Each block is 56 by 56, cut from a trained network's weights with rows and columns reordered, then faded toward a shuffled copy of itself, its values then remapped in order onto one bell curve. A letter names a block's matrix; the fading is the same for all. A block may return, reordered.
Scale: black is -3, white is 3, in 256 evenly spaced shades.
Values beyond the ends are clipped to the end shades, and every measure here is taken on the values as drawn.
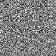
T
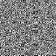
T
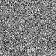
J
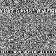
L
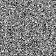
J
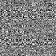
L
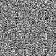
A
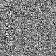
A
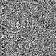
A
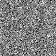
J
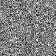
A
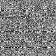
L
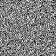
A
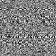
T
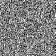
A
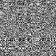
T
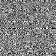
L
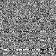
L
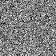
J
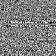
L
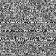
L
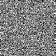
A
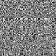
T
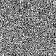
J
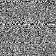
L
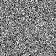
J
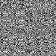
T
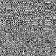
T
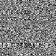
T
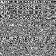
L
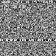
L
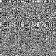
T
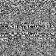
L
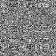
T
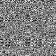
T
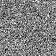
J
